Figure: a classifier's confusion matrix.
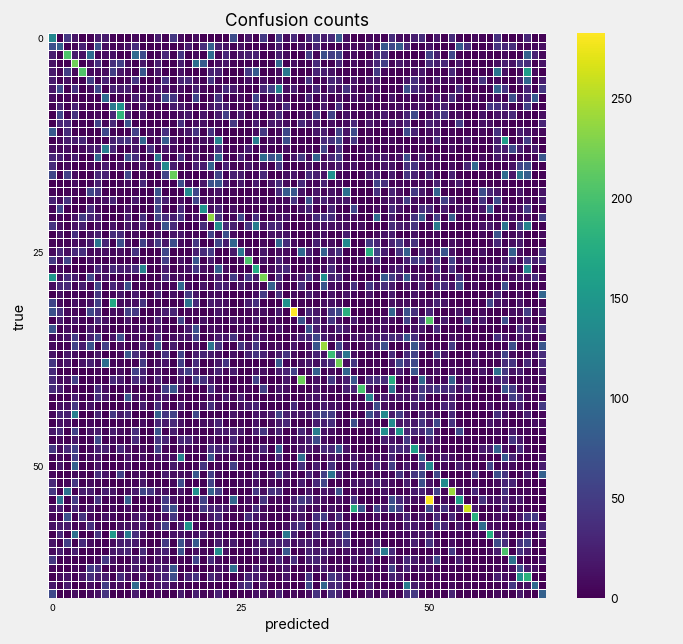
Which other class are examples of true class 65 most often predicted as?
0
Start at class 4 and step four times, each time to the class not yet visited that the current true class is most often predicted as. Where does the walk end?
39
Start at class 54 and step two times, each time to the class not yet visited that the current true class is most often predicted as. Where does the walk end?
3
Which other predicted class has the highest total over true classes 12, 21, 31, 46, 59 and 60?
22
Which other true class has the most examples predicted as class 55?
33
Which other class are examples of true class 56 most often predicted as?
2
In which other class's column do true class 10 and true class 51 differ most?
37
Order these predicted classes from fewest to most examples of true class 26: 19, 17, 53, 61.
17, 61, 53, 19
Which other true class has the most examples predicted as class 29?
14
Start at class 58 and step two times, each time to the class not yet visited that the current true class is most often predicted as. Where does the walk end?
9
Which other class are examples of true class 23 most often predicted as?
59
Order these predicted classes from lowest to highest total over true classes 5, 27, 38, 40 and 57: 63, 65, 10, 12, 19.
10, 65, 19, 12, 63
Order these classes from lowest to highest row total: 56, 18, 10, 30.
30, 10, 56, 18
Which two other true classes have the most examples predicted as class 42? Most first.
25, 44
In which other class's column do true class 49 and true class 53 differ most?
19
